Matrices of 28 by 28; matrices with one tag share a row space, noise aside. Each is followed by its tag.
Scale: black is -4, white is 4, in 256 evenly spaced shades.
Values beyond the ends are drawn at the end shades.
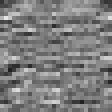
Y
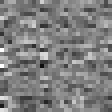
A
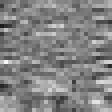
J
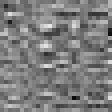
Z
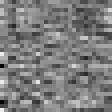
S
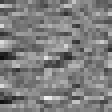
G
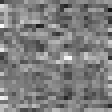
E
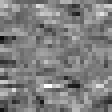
G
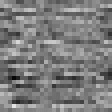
Y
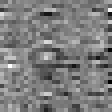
Z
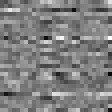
Z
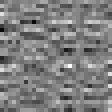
E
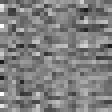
S
